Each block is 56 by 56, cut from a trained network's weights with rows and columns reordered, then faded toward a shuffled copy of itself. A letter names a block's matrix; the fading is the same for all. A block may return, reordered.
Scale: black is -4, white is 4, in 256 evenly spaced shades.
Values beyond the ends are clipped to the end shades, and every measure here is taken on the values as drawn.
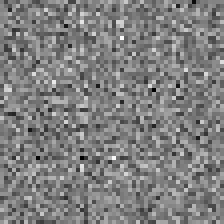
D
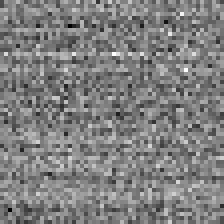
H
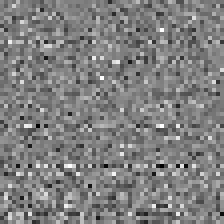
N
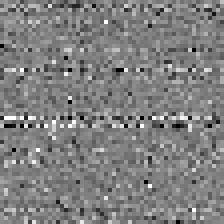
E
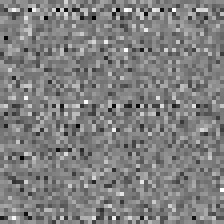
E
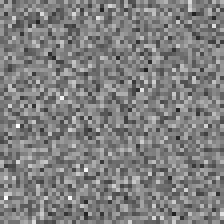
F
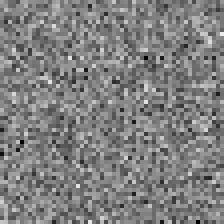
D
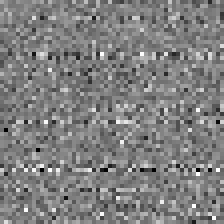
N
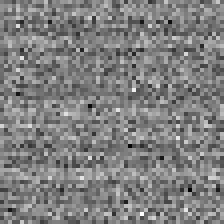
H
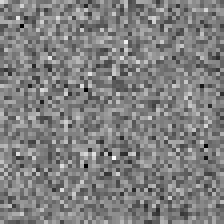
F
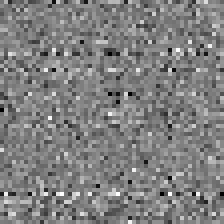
E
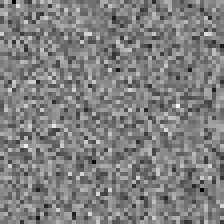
F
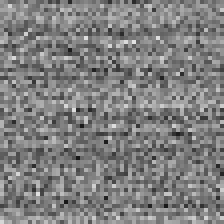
H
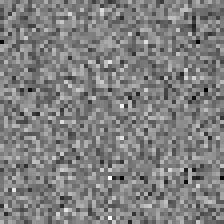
D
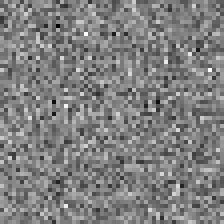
F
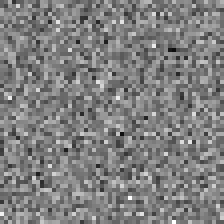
F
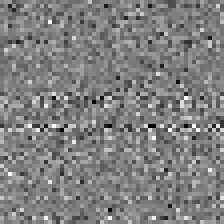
N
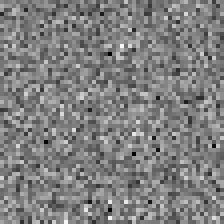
F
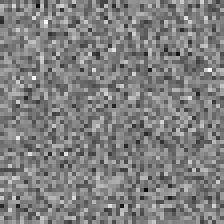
F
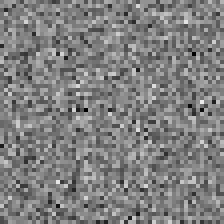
D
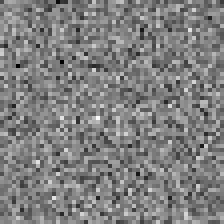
F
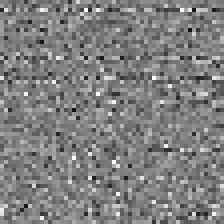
N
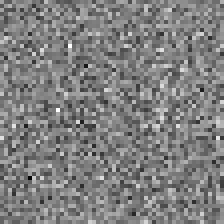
F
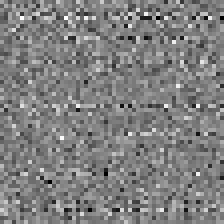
E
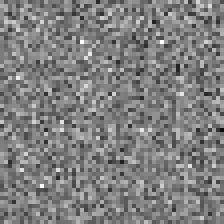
D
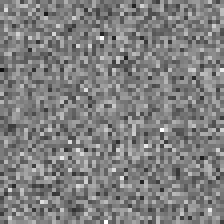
F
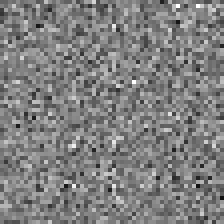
D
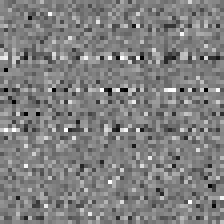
E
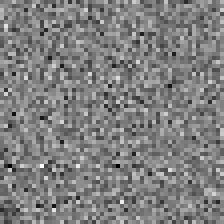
D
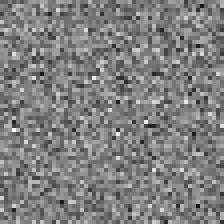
D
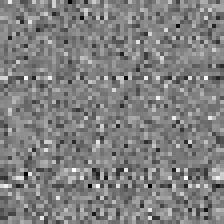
E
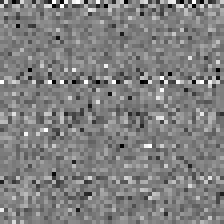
E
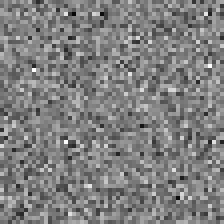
D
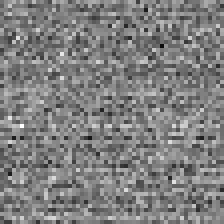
H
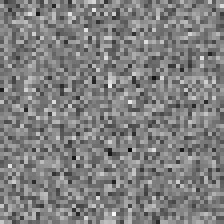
D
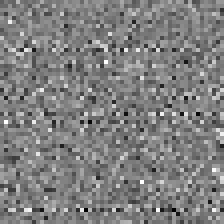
E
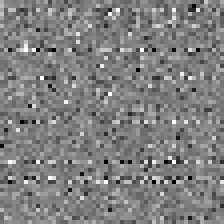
N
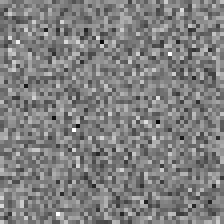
F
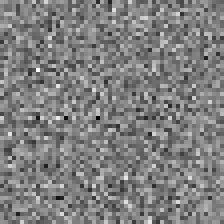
D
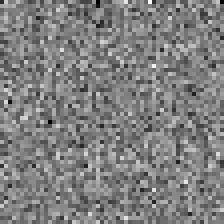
D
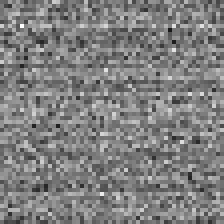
H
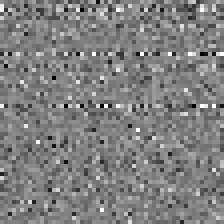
E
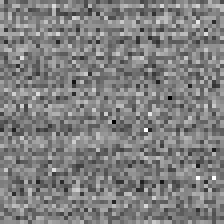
H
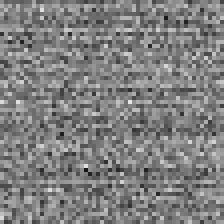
H
